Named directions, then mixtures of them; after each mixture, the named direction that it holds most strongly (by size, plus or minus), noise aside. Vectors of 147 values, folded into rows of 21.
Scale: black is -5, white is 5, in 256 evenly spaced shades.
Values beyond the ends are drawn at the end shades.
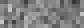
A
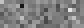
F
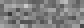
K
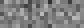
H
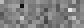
F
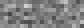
K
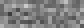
K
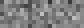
H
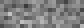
K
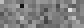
F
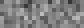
H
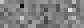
F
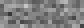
K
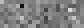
F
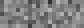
H
